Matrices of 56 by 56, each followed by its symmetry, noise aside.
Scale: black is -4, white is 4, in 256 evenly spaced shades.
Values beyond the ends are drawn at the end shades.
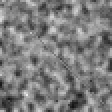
no symmetry.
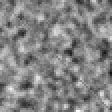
no symmetry.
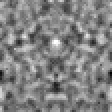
mirrored left to right.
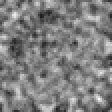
symmetric.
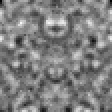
mirrored left to right.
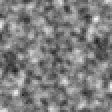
same after a half turn.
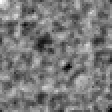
symmetric.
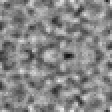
mirrored top to bottom.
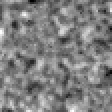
antisymmetric.
